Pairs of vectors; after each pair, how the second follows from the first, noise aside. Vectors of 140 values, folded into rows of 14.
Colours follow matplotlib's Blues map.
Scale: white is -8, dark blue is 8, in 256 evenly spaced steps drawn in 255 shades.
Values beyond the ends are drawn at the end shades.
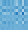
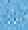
wrapped around, negated, partly zeroed.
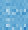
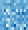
scaled up.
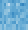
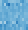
negated, partly zeroed.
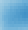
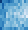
negated, scaled up.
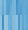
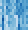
scaled up.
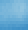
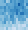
negated, scaled up.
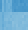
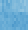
negated, shrunk.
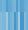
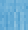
negated, shrunk.
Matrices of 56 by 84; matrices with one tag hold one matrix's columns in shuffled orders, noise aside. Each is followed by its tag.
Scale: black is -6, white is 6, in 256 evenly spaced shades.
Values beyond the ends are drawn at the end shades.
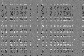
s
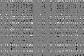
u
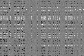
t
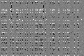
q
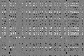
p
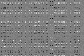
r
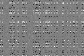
r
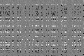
s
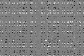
r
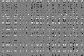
u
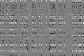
u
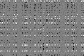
u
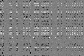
p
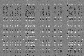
s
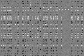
t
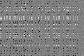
t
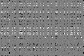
p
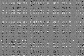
r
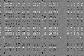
p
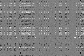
p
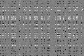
t
